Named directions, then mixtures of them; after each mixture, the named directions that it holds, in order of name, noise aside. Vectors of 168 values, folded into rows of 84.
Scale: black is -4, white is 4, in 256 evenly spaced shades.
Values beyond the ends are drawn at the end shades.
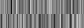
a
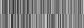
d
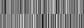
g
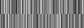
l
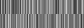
d, g, l.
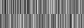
a, d, g.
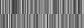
d, l.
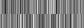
a, d, g.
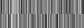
d, l.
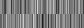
g.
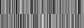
a, g, l.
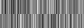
a, d, g.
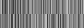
d.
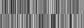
a, d, g.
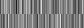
l.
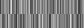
a, g, l.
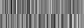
a, d.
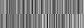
a, d, g.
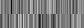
a, g.
